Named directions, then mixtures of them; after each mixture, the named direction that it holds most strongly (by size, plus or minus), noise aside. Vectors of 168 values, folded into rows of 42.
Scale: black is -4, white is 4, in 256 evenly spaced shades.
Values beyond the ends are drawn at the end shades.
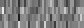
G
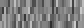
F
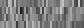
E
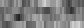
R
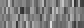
E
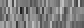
E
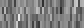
E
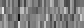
G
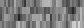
R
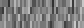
F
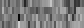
G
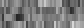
R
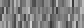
F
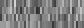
E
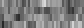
R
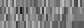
E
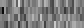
G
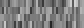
F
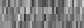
F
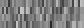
E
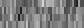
E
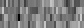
G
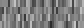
F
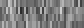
E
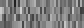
F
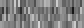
F
